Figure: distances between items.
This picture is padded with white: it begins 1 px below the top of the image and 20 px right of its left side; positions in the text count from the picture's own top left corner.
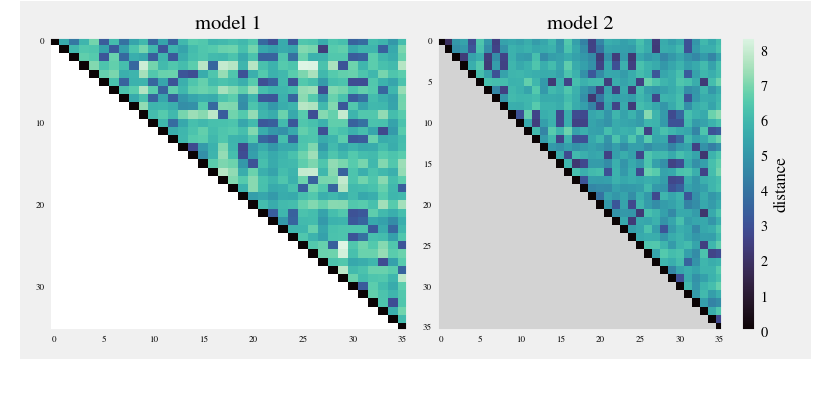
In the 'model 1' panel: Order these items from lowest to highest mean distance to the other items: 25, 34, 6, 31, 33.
31, 34, 33, 6, 25
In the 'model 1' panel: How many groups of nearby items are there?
8
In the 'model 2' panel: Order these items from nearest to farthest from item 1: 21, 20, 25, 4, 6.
4, 20, 6, 21, 25
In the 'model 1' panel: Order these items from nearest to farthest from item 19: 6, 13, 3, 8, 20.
13, 8, 20, 3, 6
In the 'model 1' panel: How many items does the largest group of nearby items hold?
11
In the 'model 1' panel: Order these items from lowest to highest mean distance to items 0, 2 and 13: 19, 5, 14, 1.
5, 19, 14, 1
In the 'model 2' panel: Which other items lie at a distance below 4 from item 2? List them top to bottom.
3, 6, 8, 20, 22, 24
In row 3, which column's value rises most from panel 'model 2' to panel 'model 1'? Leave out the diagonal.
20
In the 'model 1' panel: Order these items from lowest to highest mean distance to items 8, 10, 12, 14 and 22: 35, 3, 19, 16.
19, 16, 3, 35
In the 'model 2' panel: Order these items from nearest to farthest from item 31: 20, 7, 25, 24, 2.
7, 20, 2, 24, 25
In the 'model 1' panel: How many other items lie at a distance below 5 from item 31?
10
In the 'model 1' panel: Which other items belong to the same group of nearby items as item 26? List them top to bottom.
9, 17
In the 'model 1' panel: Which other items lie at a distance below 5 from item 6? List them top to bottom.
1, 11, 27, 33
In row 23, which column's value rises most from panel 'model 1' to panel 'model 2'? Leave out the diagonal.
34
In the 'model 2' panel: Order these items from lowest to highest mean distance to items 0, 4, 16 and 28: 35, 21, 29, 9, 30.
21, 29, 9, 30, 35
